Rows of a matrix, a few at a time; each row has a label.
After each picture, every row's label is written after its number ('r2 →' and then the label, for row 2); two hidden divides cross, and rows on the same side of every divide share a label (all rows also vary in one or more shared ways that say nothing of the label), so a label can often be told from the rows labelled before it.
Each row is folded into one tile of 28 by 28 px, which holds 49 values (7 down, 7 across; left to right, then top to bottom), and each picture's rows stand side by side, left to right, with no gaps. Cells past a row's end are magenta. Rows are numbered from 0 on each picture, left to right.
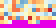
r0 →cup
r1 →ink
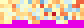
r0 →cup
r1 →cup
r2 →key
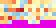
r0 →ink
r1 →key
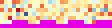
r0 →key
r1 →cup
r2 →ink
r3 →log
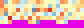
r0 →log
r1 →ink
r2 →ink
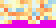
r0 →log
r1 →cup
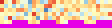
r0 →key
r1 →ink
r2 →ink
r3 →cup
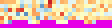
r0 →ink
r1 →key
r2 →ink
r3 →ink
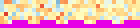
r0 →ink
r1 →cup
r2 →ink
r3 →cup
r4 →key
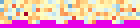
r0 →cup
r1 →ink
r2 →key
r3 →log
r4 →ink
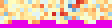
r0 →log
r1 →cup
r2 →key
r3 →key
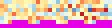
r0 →log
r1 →ink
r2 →cup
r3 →ink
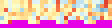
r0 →log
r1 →log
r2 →log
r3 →key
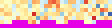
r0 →key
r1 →ink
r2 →log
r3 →key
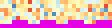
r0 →key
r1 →key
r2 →ink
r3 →log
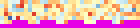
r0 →key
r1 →ink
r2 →log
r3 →key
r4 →log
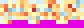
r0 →log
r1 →log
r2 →cup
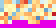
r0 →ink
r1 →cup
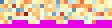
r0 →cup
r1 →key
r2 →ink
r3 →log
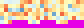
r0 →log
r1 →key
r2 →key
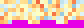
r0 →ink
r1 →cup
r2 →log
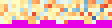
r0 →log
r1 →ink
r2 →log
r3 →ink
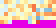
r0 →ink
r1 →log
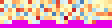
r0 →key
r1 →key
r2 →log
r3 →log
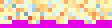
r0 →key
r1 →ink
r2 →ink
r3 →key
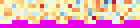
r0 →key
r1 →cup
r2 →cup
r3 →cup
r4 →log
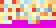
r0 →key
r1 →log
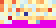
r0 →key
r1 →ink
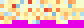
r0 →cup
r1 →key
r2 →key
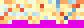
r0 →ink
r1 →cup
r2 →ink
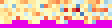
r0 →key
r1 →key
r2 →ink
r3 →ink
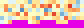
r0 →log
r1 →cup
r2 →cup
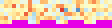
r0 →cup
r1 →log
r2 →log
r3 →ink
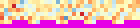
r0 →cup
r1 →ink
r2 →cup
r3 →ink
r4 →ink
